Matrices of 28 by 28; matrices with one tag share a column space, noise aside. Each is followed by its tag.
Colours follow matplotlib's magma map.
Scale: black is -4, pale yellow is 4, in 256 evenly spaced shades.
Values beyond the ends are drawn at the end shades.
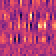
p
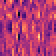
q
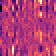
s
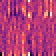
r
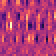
p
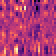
s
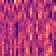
q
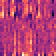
r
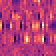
p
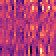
s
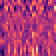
s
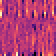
r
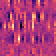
p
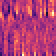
r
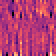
r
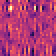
s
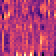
r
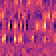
p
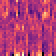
r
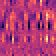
p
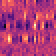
p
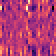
s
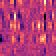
p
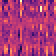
s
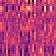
s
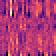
r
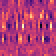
p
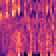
r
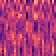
q
